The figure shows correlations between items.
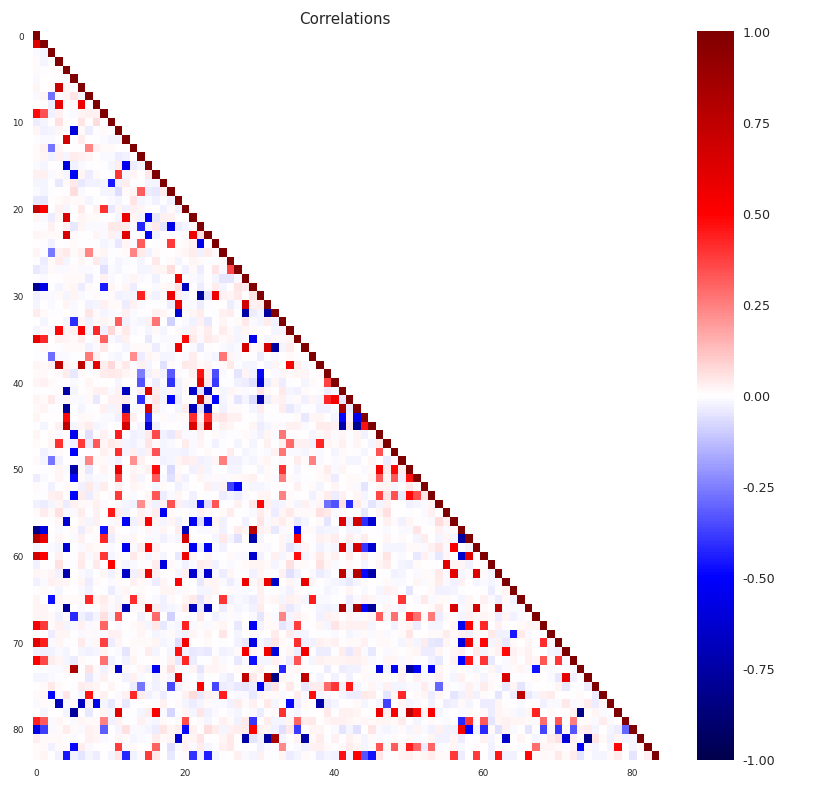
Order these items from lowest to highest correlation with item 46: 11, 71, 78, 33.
71, 33, 11, 78
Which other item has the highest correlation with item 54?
30
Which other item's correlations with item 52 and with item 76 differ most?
65
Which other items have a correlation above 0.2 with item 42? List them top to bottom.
22, 39, 40, 75
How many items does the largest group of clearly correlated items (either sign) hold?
14
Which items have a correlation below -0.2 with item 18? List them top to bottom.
22, 39, 40, 42, 75
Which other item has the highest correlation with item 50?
78
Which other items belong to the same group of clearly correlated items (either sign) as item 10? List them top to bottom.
17, 55, 61
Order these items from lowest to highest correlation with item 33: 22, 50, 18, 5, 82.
5, 18, 22, 82, 50
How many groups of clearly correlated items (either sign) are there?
10
